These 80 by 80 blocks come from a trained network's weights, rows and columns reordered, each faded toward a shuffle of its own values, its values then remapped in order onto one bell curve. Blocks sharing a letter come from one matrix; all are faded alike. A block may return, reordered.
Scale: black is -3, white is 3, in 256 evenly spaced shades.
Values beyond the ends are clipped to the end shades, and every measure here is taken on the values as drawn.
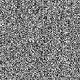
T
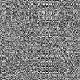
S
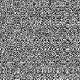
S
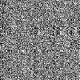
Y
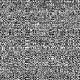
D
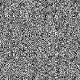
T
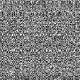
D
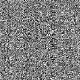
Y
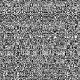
D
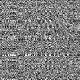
S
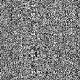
T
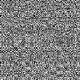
S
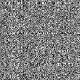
Y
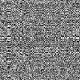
D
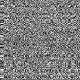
S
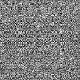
D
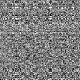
D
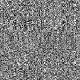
T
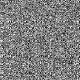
Y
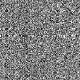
Y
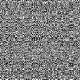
D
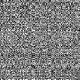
D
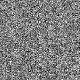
T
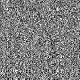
T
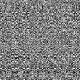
S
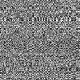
S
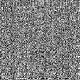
T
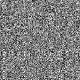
T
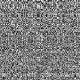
D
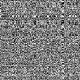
D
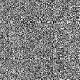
Y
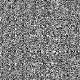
T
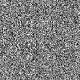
T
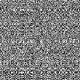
S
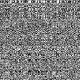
S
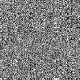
Y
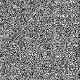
T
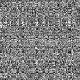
D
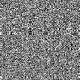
T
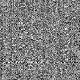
T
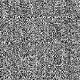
Y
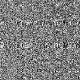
Y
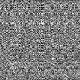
D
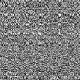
S
